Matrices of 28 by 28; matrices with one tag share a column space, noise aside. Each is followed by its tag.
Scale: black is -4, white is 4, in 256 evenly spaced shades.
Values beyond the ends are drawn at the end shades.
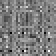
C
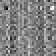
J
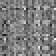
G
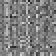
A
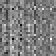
G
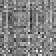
C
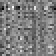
J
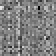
J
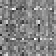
G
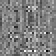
C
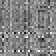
C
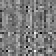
C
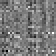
C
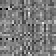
G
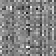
J
